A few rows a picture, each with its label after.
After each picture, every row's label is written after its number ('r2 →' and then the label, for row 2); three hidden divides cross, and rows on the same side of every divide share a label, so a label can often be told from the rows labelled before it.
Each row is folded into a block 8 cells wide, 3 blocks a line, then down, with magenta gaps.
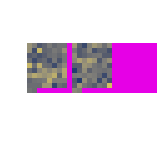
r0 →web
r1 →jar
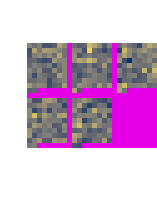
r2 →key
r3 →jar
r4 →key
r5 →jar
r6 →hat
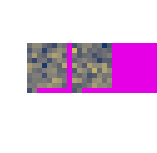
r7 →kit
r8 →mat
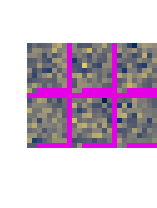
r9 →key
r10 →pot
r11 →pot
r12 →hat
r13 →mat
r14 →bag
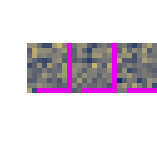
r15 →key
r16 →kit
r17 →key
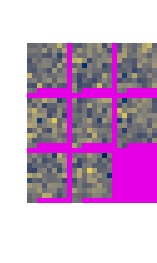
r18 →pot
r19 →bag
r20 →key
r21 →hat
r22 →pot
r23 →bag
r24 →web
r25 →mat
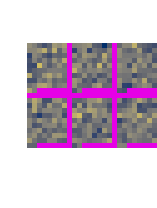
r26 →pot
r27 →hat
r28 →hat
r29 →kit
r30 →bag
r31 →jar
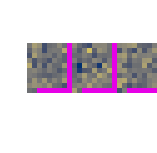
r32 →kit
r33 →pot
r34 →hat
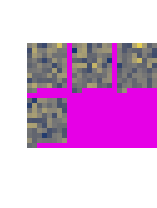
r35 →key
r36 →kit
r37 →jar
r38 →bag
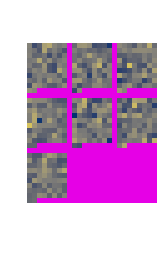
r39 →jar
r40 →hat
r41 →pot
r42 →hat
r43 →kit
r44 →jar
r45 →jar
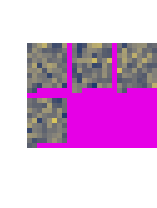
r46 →hat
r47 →jar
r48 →bag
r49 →hat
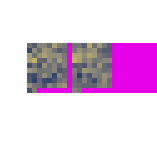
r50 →bag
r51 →bag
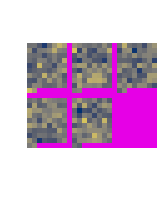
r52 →pot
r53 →web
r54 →kit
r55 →bag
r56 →web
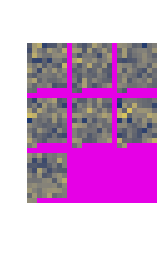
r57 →kit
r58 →jar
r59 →kit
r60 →bag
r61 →bag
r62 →bag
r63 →web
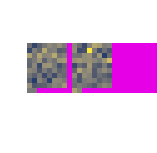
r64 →bag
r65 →jar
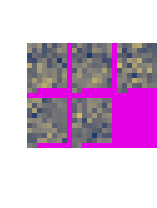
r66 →web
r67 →web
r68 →mat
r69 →web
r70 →bag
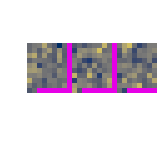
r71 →hat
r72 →key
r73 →kit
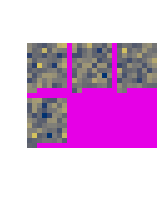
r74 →pot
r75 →mat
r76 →key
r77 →kit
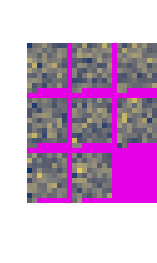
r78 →hat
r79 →key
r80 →bag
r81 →mat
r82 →bag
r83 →hat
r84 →web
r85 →bag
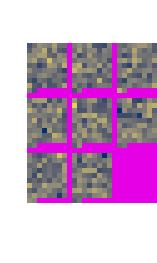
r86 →bag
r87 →hat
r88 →jar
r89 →hat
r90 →mat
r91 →kit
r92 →pot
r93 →mat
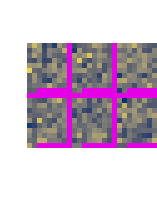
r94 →kit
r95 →bag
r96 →hat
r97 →pot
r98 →web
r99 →bag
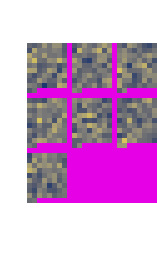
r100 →bag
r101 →key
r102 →hat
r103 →pot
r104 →mat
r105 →pot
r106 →bag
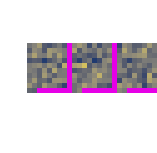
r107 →kit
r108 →web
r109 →key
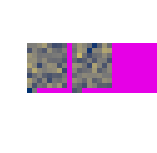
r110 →hat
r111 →kit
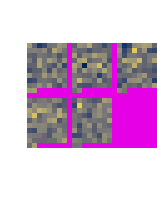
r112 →pot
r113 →hat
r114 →jar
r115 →bag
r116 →key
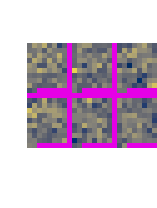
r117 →hat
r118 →hat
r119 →bag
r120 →bag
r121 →mat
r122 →mat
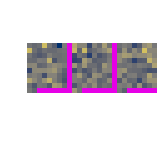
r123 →mat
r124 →web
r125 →key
